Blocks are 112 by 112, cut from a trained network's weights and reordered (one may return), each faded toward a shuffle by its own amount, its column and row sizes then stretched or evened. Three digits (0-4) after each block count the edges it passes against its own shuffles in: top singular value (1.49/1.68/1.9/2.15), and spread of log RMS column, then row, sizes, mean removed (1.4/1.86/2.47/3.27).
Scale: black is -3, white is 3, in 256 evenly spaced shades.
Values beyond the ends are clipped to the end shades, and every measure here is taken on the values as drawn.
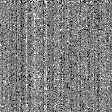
4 2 2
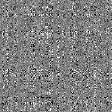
2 4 3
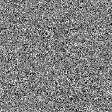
0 1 2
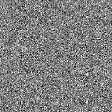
1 2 1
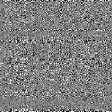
3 3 4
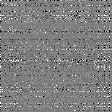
4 2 4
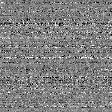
2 0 4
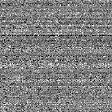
4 2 3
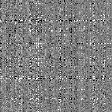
3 4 3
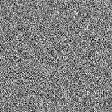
3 0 2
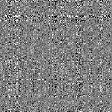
3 4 4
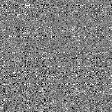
1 3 4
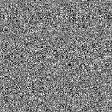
2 1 3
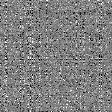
2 3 0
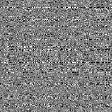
4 2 4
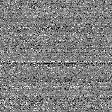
2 0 3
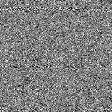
2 0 3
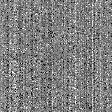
4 2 1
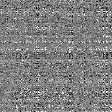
4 3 3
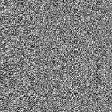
3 3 0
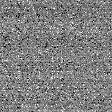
1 1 1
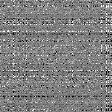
4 3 4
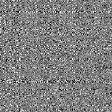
3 2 4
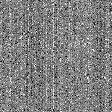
3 2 0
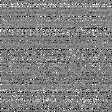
4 1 4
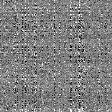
4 4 1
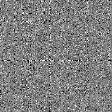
0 3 1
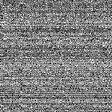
4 0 0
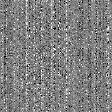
3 4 1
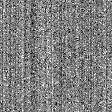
4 0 1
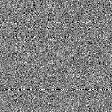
2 2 2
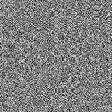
3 0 0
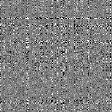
3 4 4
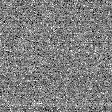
0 0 0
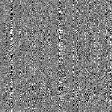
3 4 2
